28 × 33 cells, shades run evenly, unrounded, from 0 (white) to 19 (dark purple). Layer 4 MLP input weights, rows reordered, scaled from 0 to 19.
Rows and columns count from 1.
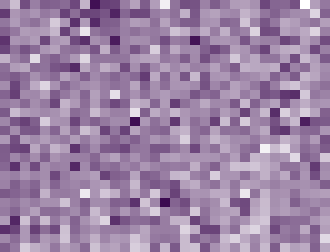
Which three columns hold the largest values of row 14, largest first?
14, 31, 18
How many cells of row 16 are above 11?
4
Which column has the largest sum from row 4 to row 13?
1
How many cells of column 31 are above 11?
6
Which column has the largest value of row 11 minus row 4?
9
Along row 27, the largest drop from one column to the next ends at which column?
33
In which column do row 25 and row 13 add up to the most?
28
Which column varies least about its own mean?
13
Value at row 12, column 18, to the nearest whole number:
15
